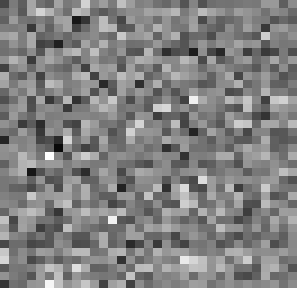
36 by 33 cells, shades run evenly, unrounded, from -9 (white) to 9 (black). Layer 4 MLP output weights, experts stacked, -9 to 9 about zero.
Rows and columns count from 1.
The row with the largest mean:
31
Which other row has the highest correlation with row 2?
34
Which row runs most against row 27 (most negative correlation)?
8
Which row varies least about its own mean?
32
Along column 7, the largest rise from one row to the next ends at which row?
27
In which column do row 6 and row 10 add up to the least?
10
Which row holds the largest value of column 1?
18
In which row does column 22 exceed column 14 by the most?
7
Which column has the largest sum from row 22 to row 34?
14
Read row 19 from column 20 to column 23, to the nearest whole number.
3 -2 1 1
